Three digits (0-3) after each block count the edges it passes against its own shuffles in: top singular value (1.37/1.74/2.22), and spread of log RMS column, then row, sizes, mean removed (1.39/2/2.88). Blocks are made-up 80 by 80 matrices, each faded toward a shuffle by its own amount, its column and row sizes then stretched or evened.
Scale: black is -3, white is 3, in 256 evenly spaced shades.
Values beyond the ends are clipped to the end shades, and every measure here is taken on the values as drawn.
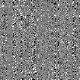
1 3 1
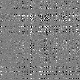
2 3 3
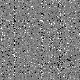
2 2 1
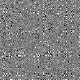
2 2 2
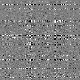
3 2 3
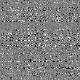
1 2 3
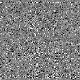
2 1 2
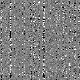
2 3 1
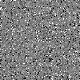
2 1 1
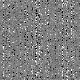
2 3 0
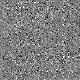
0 2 1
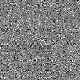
2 0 2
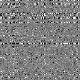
3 1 3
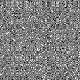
3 0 0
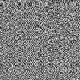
3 0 0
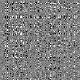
3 3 2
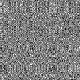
3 0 0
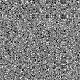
2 0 0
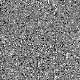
0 1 1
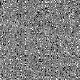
2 2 0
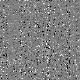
0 2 1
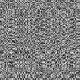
3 0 2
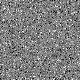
0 0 1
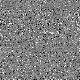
1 1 2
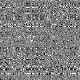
3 0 3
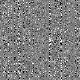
0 3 1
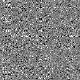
2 2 2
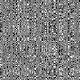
3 3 0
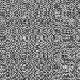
3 0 0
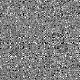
2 2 2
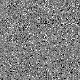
1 1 1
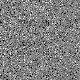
1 2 0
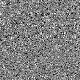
1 0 1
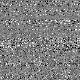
0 0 3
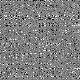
2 1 3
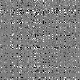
1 3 3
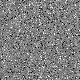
0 0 0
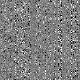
1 3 0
